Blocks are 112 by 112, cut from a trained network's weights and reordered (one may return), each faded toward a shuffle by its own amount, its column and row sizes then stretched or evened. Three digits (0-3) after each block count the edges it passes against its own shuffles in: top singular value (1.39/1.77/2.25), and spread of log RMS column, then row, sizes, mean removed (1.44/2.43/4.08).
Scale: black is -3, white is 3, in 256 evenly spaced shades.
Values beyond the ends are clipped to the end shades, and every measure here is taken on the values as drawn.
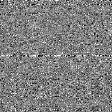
2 1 2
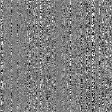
1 3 0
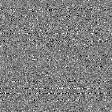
0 1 2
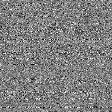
0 0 2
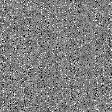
0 2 0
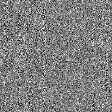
0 2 1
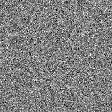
1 0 0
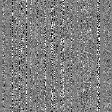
1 3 0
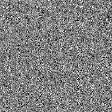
0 2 1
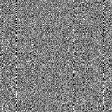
3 2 0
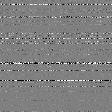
3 0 3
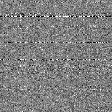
2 0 2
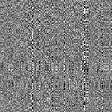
3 2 1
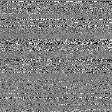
1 1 3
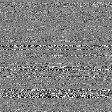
1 0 3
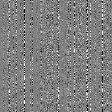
3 3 0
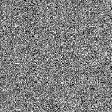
1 1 1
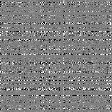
2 2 3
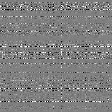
1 1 3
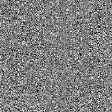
0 2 1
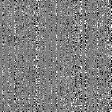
0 3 2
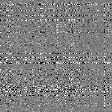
2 2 3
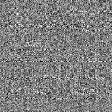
2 0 2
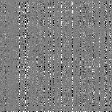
2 3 2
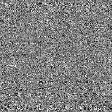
1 1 2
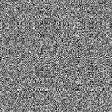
3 1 1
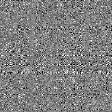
2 2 2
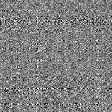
2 1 2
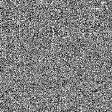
0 1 1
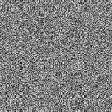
3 1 0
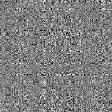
2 2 2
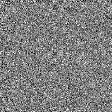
2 1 1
